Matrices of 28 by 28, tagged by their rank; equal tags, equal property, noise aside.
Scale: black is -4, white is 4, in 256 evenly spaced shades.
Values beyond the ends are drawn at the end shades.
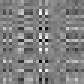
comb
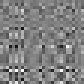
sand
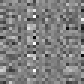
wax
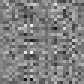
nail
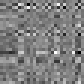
sand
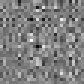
wax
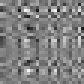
sand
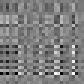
comb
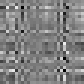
sand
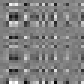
comb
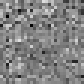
nail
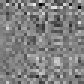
nail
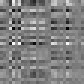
comb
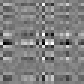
comb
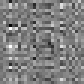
sand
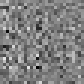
nail
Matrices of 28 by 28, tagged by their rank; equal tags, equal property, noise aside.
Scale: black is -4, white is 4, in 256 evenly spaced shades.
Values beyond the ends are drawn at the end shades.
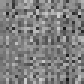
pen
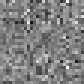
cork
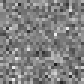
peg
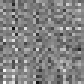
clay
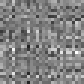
clay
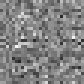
cork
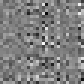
clay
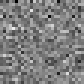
cork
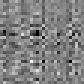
clay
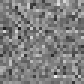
peg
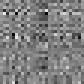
clay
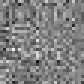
pen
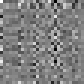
clay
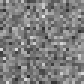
peg
